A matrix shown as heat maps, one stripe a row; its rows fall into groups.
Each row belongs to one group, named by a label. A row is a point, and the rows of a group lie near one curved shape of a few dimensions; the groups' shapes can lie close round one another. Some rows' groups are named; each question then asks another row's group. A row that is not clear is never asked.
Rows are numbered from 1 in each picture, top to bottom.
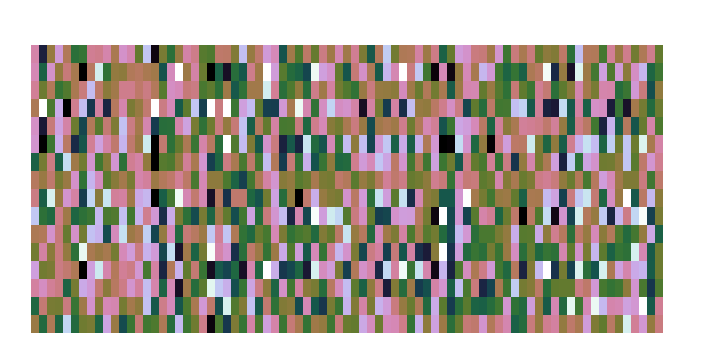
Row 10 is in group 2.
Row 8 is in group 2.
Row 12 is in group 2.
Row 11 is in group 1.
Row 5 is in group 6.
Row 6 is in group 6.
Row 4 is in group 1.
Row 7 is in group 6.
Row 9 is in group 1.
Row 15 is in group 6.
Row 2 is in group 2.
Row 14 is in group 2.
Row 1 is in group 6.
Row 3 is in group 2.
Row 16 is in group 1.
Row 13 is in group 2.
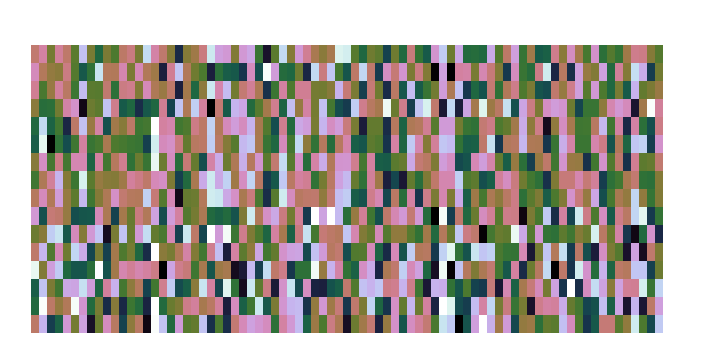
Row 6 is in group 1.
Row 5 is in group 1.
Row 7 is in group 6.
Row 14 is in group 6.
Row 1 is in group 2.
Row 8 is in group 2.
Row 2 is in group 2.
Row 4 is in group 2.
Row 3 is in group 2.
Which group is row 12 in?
6
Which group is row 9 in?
2
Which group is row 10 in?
2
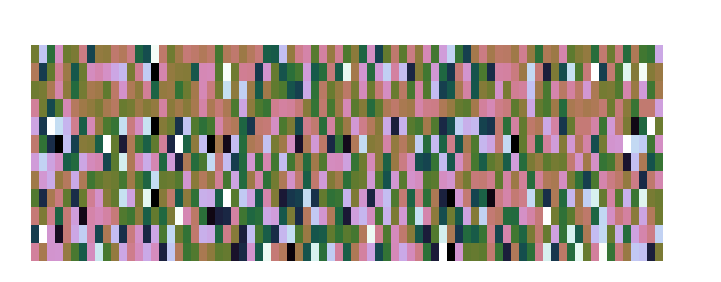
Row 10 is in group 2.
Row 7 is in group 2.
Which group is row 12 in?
2
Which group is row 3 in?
6
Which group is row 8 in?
6
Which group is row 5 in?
1
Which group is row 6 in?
1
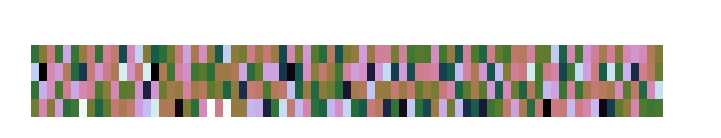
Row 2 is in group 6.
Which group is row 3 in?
6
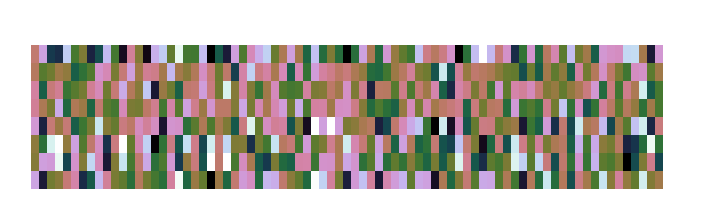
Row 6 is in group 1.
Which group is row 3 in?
6
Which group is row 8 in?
2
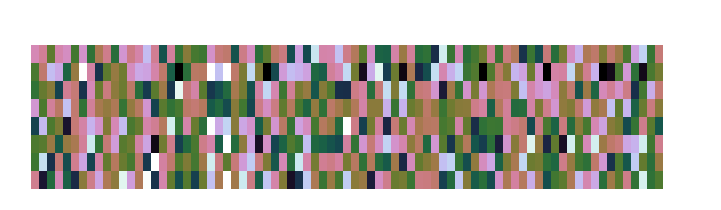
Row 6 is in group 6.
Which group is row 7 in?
1
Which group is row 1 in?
2
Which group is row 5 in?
1
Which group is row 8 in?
6
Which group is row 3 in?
2
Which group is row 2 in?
2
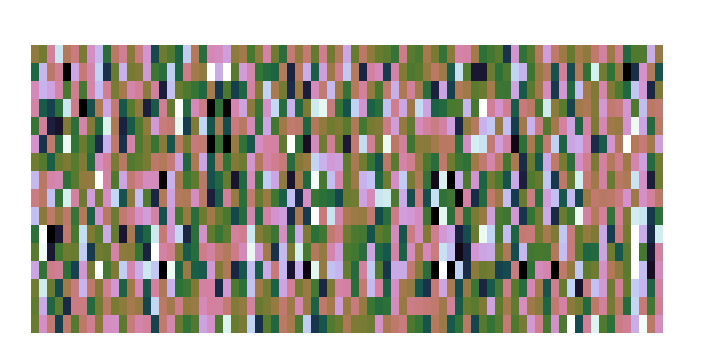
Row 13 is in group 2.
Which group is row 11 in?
1
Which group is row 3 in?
2
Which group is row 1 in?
1
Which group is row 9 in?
6
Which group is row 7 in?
2
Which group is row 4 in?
2
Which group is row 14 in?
6
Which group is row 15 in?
1
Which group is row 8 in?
2
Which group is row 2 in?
1
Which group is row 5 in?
1
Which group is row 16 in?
6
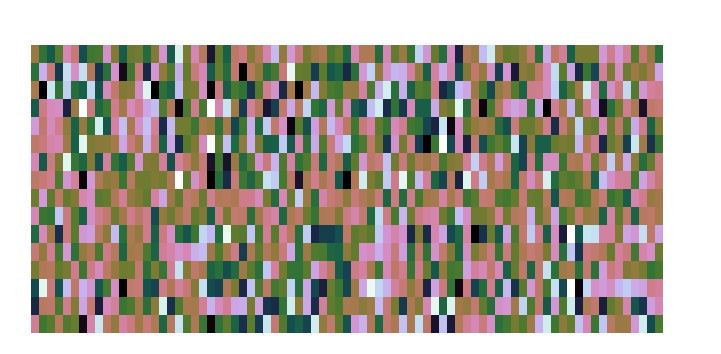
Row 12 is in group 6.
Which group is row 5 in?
2
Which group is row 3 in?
1
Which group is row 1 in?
2
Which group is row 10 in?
6
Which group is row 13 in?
2
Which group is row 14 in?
6
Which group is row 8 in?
2
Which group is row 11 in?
6
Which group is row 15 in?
2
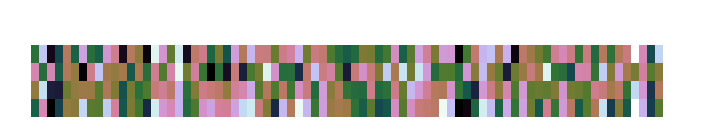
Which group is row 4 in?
1
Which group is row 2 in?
2
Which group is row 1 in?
1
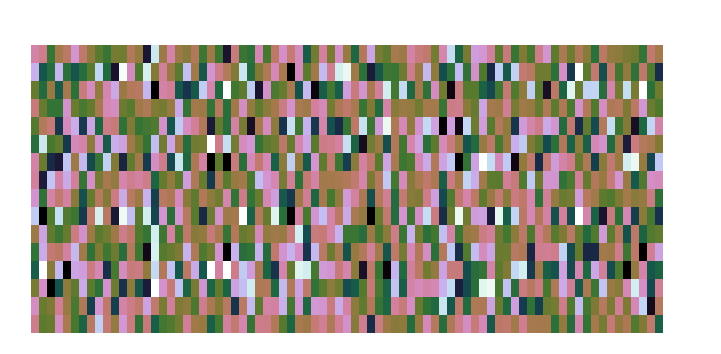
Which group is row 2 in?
6
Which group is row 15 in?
2
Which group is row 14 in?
1
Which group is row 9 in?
6
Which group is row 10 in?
6
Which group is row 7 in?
1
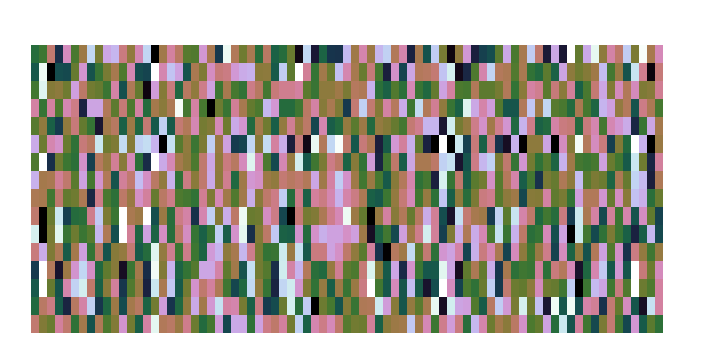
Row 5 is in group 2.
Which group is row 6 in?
2
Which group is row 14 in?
6
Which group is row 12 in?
6
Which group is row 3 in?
6
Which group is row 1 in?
6
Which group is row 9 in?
2
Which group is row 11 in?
6
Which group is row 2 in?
1
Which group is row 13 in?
6
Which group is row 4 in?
2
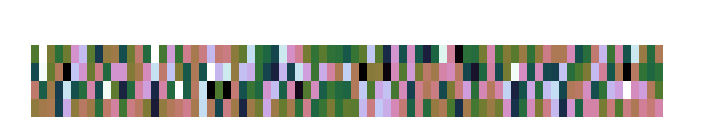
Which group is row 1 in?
6
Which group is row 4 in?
6
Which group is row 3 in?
1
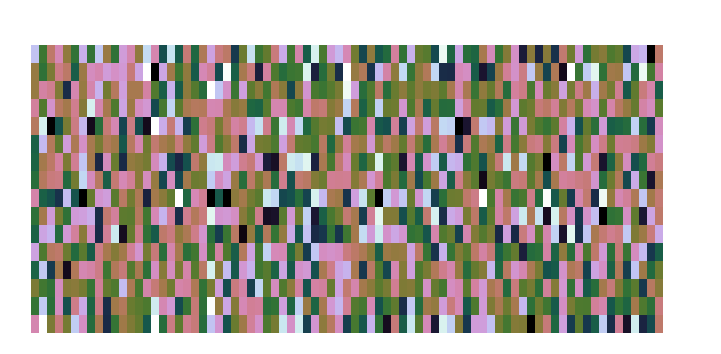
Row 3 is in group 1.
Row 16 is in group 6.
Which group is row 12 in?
2
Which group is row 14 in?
6
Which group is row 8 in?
2
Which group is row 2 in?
6
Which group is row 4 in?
1
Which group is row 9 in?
2
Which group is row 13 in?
1
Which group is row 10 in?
2
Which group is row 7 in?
2
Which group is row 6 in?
6
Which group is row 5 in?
1
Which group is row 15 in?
1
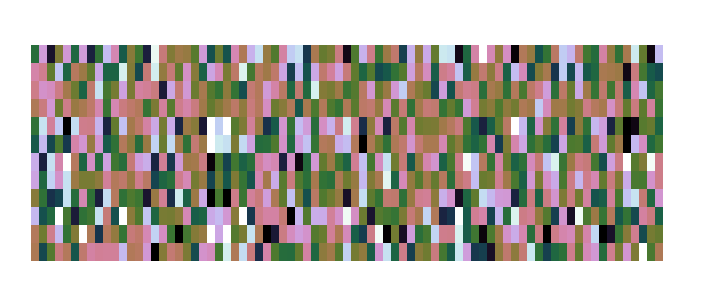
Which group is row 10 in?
6
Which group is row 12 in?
6
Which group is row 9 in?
1
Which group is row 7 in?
1
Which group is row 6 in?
1
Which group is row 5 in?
1
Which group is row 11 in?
2
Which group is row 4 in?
2
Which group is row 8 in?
1
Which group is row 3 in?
2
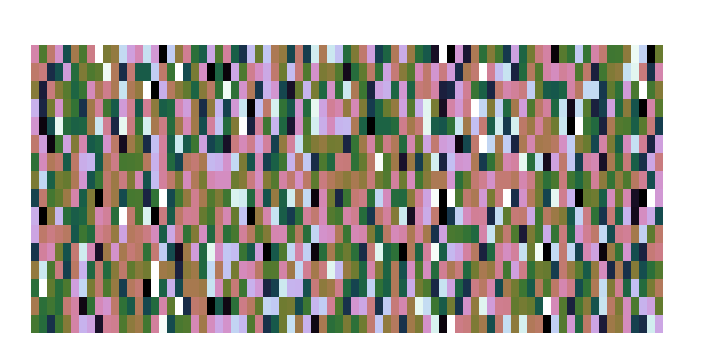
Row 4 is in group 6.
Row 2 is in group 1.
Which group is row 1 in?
2
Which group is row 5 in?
6
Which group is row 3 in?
6
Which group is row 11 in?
2
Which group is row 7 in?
2
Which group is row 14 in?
6
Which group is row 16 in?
2
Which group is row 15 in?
2
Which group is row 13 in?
1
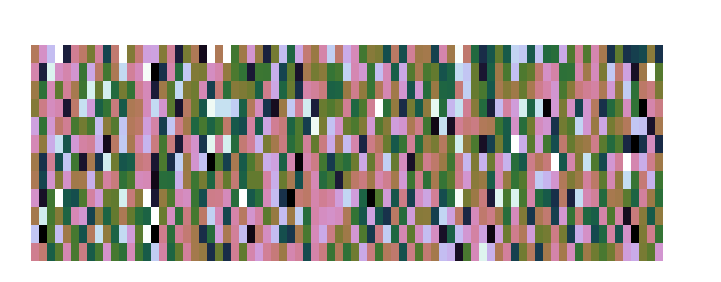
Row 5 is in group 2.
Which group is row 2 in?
1
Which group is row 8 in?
1
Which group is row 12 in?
1
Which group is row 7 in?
1
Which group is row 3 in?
1
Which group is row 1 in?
1
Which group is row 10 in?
6
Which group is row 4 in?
2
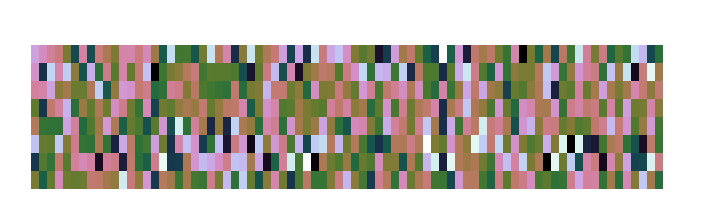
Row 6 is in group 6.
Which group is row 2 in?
1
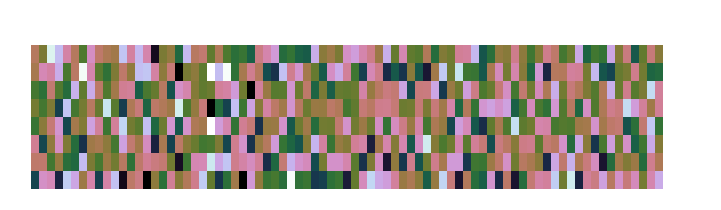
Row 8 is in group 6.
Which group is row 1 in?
1
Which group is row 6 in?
6
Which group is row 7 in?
2
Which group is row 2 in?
2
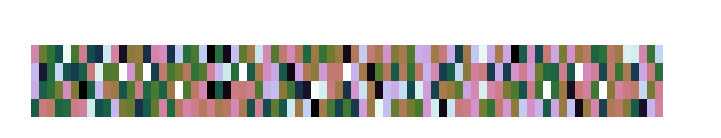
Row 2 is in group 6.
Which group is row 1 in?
1
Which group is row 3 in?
2
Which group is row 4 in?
2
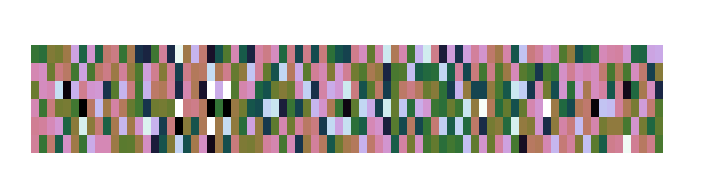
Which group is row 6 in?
1
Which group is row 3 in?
1
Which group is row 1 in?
2
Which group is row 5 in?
2
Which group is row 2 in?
2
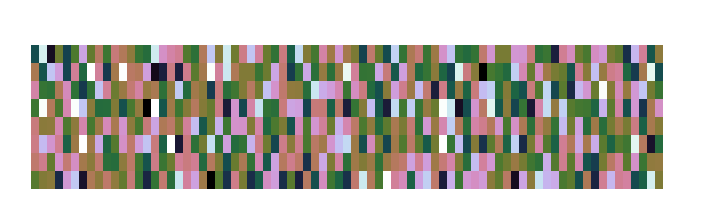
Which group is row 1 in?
1
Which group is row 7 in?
6
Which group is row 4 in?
6
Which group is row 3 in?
2
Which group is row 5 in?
6
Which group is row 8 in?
2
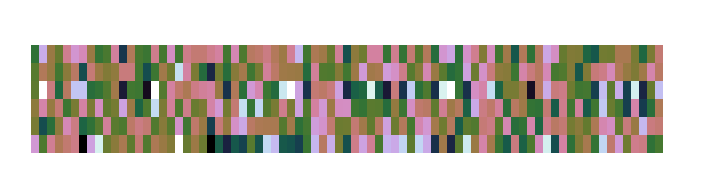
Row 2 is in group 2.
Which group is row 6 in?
2
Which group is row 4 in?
6
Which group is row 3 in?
6
